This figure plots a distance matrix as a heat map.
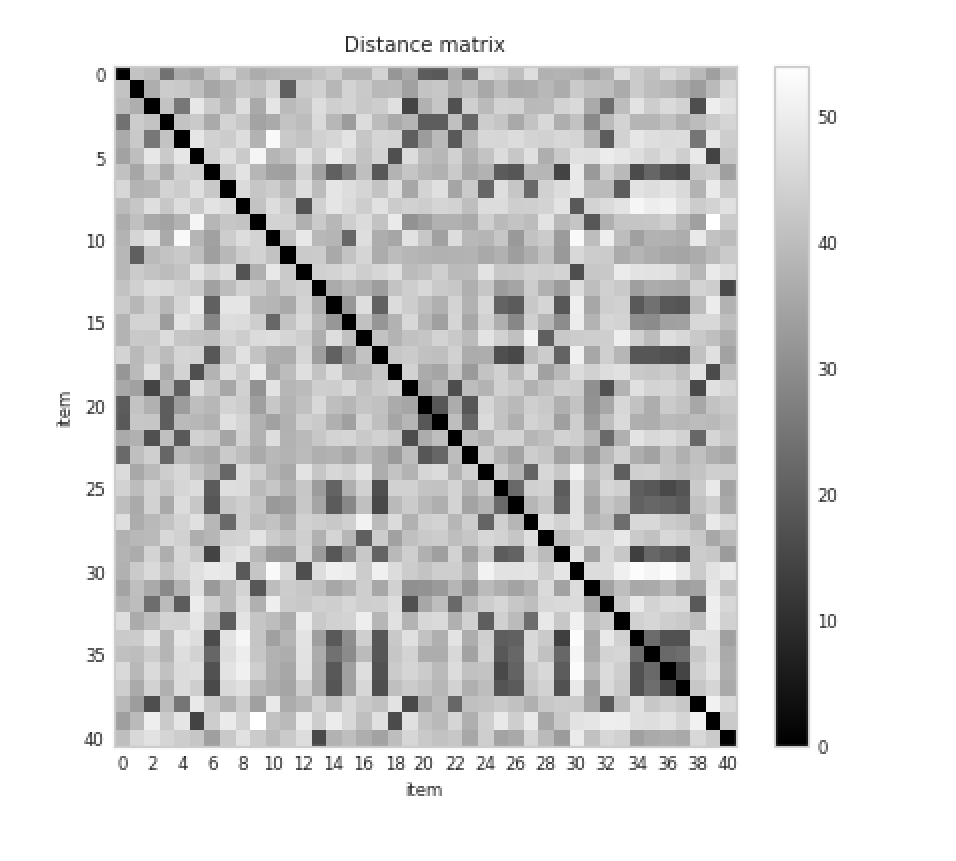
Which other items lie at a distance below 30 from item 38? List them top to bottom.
2, 4, 19, 22, 32
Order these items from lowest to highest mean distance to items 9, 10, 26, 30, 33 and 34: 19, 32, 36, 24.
36, 24, 19, 32
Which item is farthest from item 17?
30
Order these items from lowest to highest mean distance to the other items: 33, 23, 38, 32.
23, 38, 32, 33
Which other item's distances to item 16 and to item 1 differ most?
11
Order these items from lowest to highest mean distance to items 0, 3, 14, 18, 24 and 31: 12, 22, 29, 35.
29, 35, 22, 12
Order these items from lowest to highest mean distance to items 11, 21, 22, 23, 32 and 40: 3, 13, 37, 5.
3, 13, 37, 5
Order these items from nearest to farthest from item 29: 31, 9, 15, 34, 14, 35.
34, 14, 35, 15, 31, 9
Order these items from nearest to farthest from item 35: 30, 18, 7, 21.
21, 18, 7, 30
